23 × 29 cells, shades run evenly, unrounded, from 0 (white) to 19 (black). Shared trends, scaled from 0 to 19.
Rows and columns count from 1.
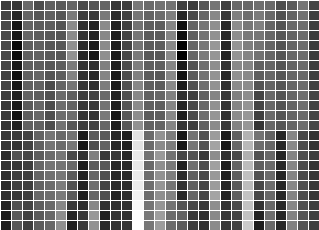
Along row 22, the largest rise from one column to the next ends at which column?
24
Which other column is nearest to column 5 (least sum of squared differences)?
14
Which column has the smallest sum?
13
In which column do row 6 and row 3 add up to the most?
17
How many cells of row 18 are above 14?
10
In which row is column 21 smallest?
1
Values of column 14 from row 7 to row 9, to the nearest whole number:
12 12 12
